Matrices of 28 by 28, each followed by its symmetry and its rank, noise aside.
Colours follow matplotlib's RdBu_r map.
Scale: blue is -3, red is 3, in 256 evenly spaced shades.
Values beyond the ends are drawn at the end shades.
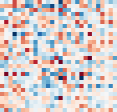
no symmetry, rank six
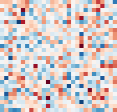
no symmetry, rank seven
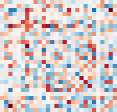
symmetric, rank six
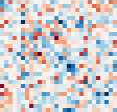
symmetric, rank seven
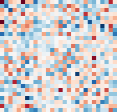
symmetric, rank seven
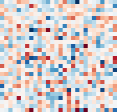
no symmetry, rank seven
